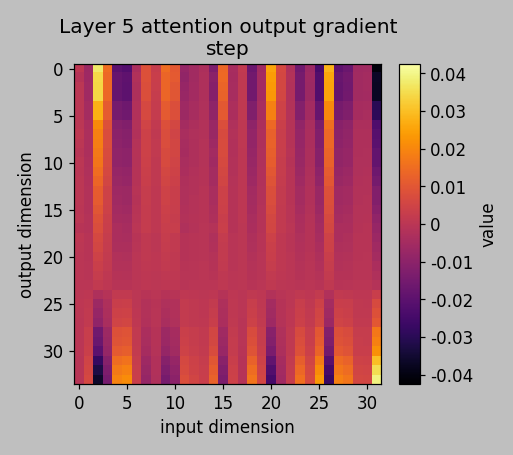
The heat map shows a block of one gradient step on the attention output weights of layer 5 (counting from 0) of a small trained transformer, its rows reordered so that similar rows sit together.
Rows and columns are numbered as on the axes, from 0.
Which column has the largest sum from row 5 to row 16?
2
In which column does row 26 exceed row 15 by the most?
31
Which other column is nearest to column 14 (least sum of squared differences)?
23
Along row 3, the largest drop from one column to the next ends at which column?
27
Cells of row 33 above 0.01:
9
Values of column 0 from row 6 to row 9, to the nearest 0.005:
0 0 0 0
